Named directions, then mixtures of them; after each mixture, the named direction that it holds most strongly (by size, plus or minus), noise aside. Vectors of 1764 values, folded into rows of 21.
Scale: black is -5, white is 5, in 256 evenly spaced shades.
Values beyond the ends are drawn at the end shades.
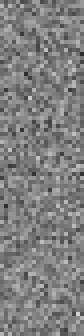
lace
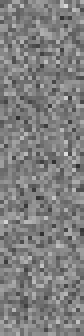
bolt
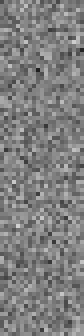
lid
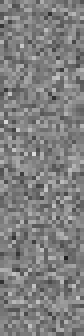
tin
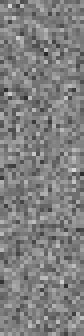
lace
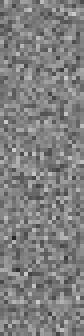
tin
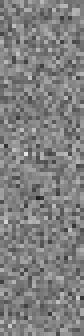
bolt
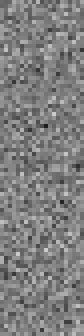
lid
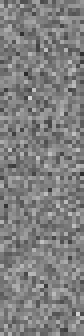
lace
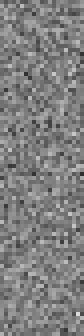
lace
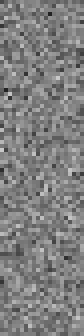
tin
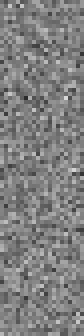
lace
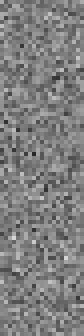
tin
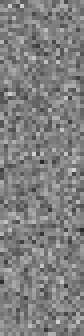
bolt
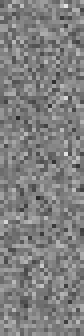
bolt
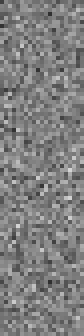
tin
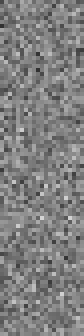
lid
